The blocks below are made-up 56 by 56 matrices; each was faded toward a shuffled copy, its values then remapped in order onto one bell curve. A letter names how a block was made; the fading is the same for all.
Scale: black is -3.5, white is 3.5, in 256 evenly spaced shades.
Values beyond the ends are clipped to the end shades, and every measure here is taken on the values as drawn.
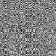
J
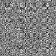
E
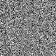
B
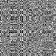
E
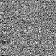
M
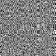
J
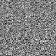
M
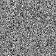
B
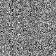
B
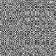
E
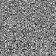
M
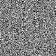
B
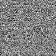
M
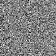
B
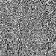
M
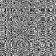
E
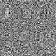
M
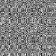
E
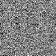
M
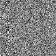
B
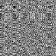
J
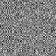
E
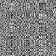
E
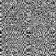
E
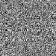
M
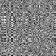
E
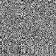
M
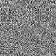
M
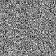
M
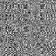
J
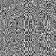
J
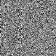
B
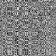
E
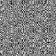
J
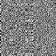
J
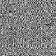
J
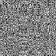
M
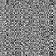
E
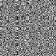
J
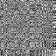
E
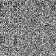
M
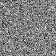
B
